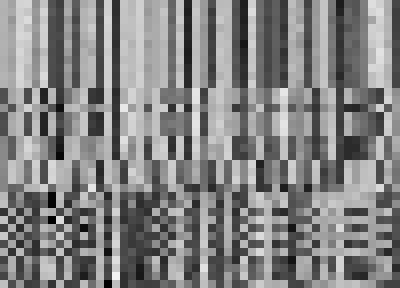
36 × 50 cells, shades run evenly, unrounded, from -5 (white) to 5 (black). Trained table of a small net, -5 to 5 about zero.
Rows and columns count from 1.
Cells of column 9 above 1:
6
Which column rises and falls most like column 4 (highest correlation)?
48
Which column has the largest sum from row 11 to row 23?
43
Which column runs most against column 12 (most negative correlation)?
39
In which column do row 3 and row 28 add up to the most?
7
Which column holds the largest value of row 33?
37
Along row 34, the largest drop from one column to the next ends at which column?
26
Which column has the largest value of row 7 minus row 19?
36
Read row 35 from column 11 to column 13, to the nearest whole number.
4 2 -2
